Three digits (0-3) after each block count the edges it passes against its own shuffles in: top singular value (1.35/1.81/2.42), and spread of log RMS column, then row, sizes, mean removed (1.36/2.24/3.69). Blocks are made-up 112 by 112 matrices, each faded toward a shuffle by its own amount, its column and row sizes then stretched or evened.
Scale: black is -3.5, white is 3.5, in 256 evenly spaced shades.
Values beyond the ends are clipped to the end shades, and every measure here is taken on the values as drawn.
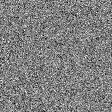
0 0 0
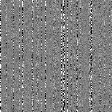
2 3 0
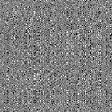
3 2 1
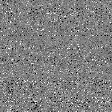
1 1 2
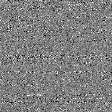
0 1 2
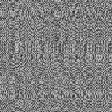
3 1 1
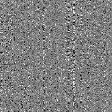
2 2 0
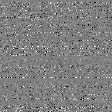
1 0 3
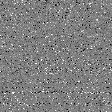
0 0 2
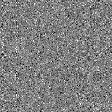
2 1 0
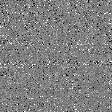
0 1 2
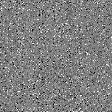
2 1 1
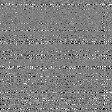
2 1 3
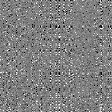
3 2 1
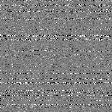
1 1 3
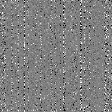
2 3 1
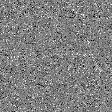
0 1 1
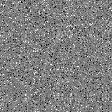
2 1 0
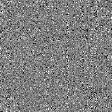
1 2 1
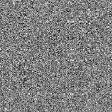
2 1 1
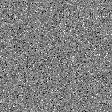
1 0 0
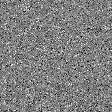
1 0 1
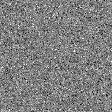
1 0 1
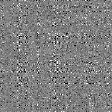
2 2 2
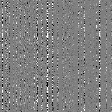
3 3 0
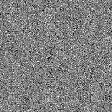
2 1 0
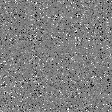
0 1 1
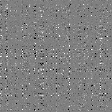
2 2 2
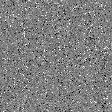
0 1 0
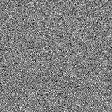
2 0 0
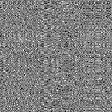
3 0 1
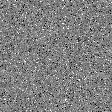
0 0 0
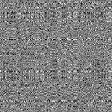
3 0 2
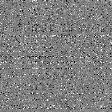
2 1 2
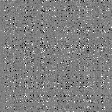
2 2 2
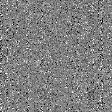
1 2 0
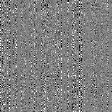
2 3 1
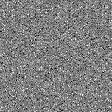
2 0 0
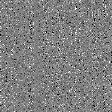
1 2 0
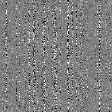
1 3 0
